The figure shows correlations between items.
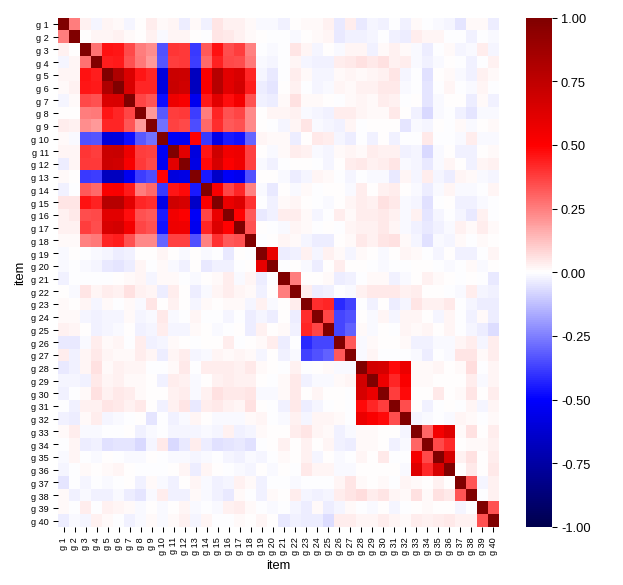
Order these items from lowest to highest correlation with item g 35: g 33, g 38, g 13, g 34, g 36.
g 13, g 38, g 34, g 33, g 36
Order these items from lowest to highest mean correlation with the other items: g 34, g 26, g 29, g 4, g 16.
g 26, g 34, g 29, g 4, g 16
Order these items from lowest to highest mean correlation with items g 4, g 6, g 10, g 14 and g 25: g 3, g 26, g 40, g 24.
g 26, g 40, g 24, g 3
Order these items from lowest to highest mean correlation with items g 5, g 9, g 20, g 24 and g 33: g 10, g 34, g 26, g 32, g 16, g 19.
g 10, g 26, g 32, g 34, g 19, g 16
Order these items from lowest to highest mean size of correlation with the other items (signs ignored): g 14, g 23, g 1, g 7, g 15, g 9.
g 1, g 23, g 9, g 14, g 7, g 15
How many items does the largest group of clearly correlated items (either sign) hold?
16
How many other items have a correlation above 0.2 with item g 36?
3
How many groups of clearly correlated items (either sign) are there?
9
